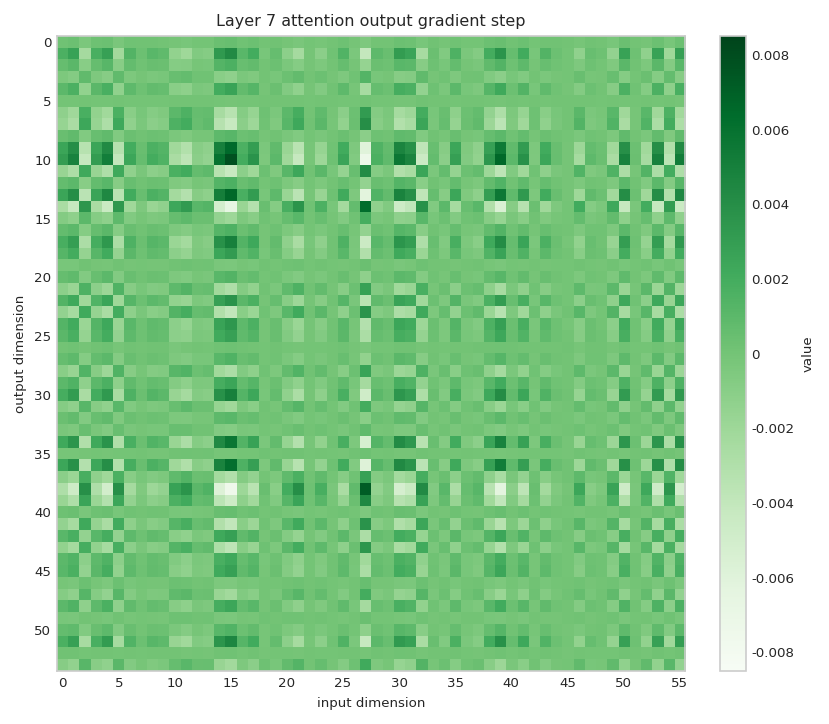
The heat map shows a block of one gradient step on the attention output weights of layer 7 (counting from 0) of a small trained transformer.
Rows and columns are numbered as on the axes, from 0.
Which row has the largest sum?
10
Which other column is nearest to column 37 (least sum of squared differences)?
13
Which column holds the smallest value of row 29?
27
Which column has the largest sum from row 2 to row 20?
15
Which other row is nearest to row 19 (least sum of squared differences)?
49
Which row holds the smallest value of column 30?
38
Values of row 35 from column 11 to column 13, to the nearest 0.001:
0 0 0
